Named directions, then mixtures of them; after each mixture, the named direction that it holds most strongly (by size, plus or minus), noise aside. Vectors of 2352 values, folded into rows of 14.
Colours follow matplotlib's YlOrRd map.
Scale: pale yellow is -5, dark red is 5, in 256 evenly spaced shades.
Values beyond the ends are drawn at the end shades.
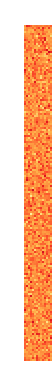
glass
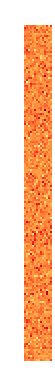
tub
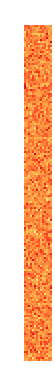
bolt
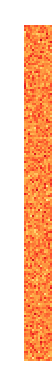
bolt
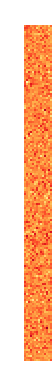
tub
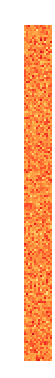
bolt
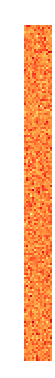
glass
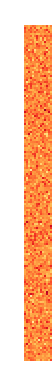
tub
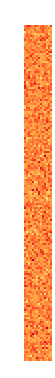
bolt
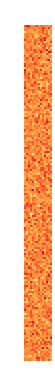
glass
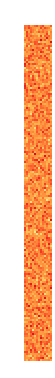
bolt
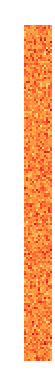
glass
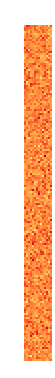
tub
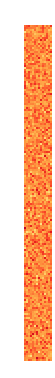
bolt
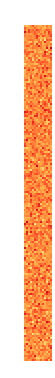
glass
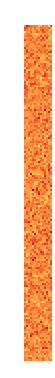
tub
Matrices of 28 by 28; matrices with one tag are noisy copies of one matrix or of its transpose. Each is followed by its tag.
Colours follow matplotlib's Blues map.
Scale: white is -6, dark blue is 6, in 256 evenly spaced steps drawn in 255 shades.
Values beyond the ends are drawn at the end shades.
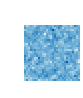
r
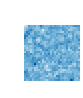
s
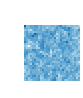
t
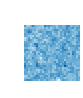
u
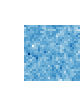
r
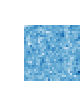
s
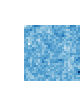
s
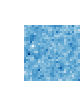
r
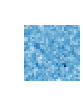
u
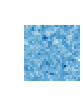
u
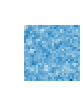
s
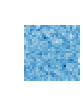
u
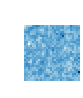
s
